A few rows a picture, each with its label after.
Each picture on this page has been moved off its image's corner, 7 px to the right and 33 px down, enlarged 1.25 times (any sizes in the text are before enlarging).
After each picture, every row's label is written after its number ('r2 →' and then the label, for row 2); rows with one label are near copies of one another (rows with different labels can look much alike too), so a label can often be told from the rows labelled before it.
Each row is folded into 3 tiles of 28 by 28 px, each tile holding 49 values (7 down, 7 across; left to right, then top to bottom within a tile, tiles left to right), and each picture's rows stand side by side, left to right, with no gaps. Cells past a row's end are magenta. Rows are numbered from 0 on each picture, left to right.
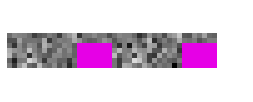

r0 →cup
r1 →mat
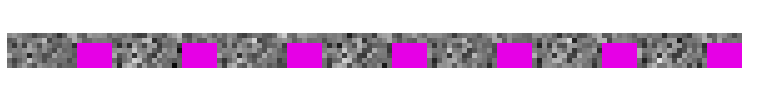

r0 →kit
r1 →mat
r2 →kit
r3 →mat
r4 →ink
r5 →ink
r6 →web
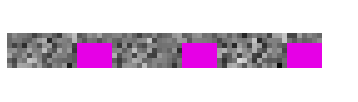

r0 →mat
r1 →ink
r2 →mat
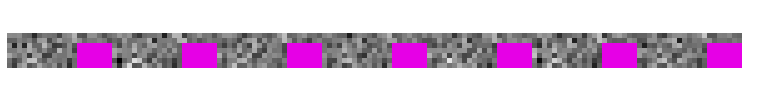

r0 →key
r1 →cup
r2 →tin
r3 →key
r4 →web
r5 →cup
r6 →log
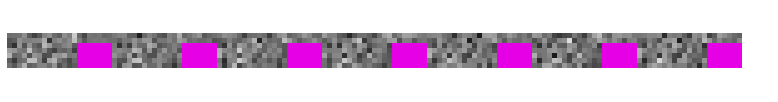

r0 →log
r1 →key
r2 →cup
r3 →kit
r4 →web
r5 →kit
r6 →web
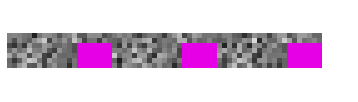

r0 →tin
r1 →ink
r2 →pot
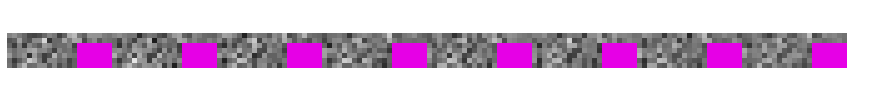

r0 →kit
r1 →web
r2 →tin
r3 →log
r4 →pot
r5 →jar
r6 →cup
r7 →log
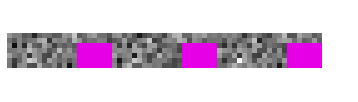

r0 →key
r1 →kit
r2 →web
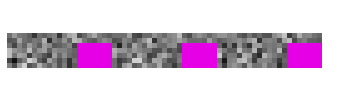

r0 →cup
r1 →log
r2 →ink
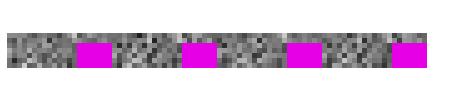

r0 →cup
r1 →pot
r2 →log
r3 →pot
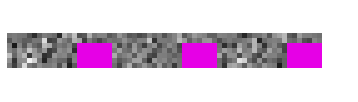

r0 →jar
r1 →pot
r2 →mat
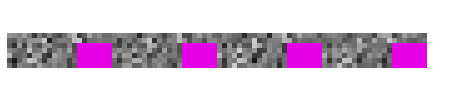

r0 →ink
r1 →tin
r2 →jar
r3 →jar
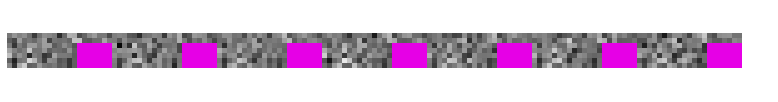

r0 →cup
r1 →key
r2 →cup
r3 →cup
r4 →pot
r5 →jar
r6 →log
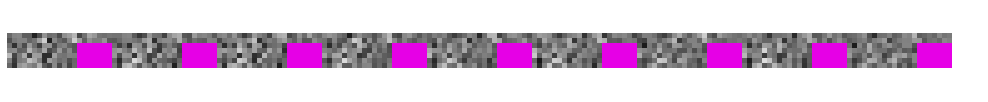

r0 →pot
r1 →mat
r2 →mat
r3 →tin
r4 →cup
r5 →cup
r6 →log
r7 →cup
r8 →log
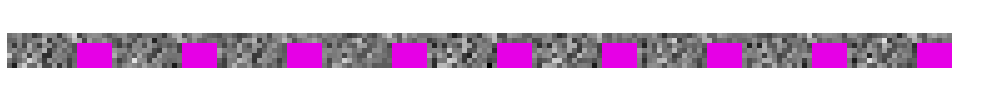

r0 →pot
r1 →web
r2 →pot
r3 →kit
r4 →mat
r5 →mat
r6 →ink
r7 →key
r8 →kit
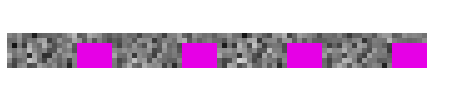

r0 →key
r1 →web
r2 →key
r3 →mat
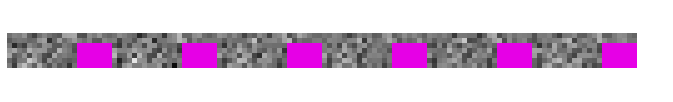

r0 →mat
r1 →web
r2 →ink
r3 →pot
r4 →ink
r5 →log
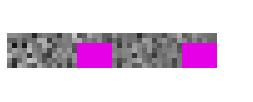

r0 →key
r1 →key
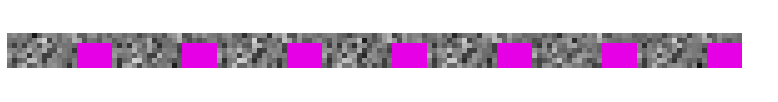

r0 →tin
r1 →mat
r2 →jar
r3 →pot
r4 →jar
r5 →log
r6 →jar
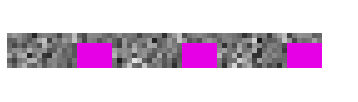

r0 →tin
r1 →cup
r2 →pot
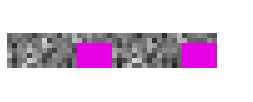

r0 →jar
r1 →cup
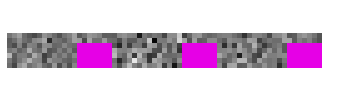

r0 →pot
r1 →web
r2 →key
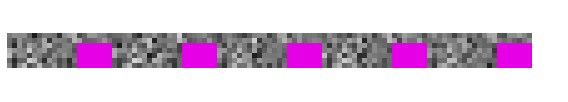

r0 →cup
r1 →log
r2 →pot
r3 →pot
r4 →mat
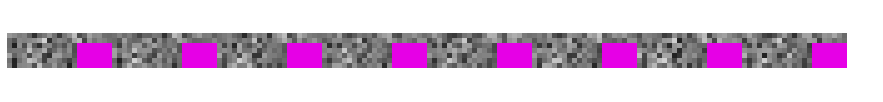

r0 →ink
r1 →cup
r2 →pot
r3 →mat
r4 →kit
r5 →mat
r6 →pot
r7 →kit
